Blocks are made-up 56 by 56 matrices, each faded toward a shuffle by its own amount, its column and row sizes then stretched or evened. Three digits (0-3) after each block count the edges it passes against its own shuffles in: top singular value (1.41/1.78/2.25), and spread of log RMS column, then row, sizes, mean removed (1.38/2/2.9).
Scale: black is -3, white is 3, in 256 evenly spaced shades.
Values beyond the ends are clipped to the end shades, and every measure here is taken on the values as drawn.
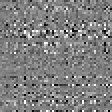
2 2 3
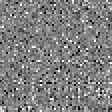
2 0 1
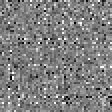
1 1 2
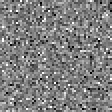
0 0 0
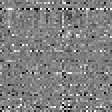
2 1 3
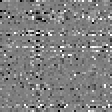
2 1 3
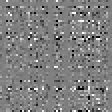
2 3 3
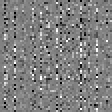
2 3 0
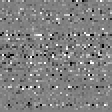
0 0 3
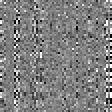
3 3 0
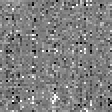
1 2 1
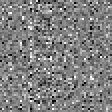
2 2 1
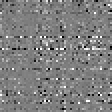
1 2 3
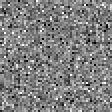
0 0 0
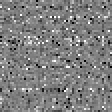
1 1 2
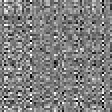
3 3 1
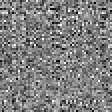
2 0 1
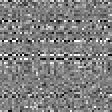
3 0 3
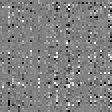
0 3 2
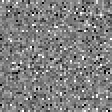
0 1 1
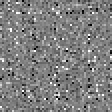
0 1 1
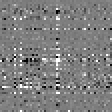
3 2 3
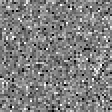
0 0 0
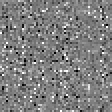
0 2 1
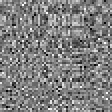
3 0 0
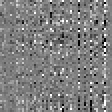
2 3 2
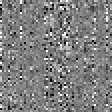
1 3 1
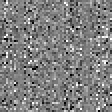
0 3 1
